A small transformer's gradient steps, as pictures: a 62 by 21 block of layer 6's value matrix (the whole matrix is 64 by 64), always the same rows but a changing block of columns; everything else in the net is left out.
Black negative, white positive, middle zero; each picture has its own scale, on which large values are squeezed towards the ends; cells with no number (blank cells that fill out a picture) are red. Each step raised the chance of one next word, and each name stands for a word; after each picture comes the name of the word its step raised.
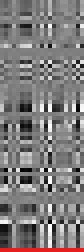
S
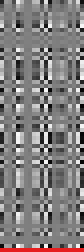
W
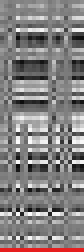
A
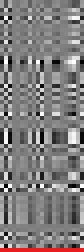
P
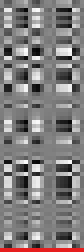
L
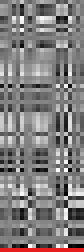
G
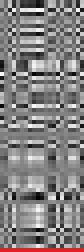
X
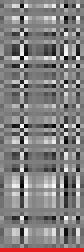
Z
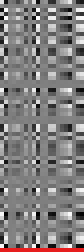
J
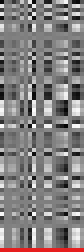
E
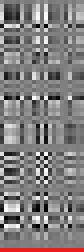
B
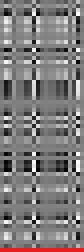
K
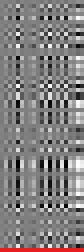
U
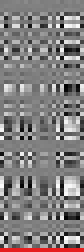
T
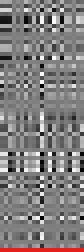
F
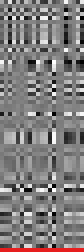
P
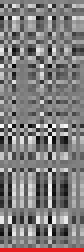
Z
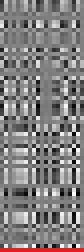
W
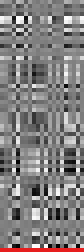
G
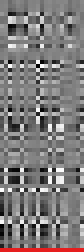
S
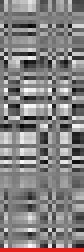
W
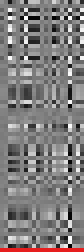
J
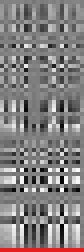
S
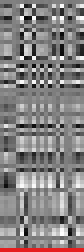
Z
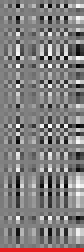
Z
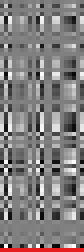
G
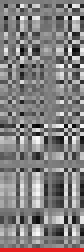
Z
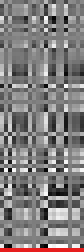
G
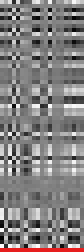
J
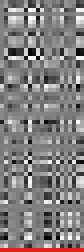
L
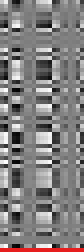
W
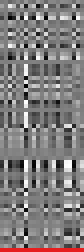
U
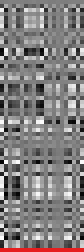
L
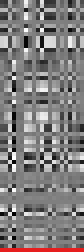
A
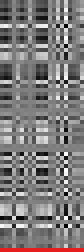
B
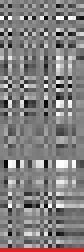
U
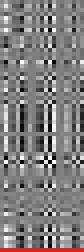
A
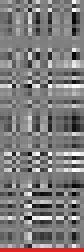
F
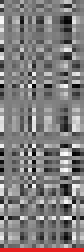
F
